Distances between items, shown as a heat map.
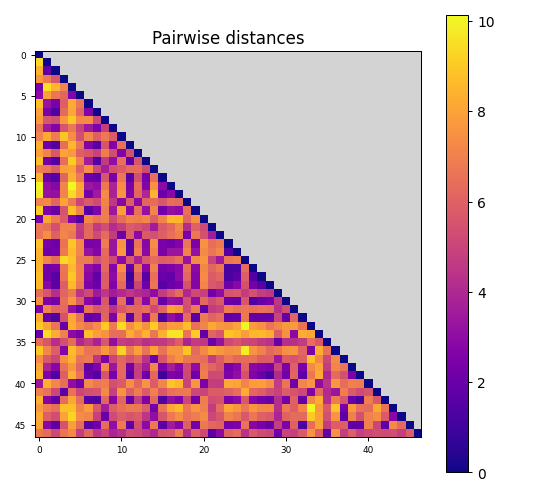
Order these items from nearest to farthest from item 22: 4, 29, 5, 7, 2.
29, 5, 7, 2, 4
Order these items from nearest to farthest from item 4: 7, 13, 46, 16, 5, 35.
5, 35, 46, 7, 13, 16
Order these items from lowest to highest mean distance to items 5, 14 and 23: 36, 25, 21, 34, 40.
21, 40, 34, 25, 36
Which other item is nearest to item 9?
30
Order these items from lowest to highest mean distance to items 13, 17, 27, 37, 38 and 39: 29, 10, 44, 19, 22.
19, 29, 44, 22, 10
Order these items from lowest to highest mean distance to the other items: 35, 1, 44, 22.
35, 1, 22, 44
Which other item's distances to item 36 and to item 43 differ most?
33
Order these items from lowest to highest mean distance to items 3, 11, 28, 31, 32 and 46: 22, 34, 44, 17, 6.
6, 17, 22, 44, 34
